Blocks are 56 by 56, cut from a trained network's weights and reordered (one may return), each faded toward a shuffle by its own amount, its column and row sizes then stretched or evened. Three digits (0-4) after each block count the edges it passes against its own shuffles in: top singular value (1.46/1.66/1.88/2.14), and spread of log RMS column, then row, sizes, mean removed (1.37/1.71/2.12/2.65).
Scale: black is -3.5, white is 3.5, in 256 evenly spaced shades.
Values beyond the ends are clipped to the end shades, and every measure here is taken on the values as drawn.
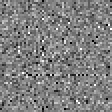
1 0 1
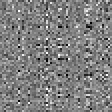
3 4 2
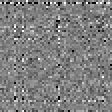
3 1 3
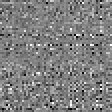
3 3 4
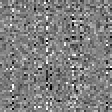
2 3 1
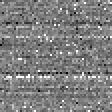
3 0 2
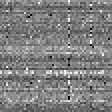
4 2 1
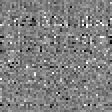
2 0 3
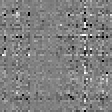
1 4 2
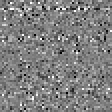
1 1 3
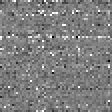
1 2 3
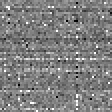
2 1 1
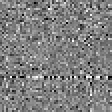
3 0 2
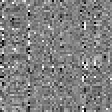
3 3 0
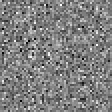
0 3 0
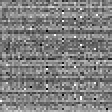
4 1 0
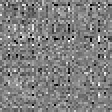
3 3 2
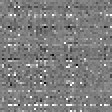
3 3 3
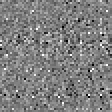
0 1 2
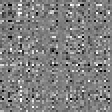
2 4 4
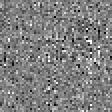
0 3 1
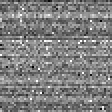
4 0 1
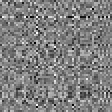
4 1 2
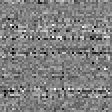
1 1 4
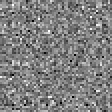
3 0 1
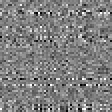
4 2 4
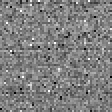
0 1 0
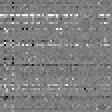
4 2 3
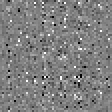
0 3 0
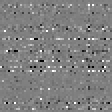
2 1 4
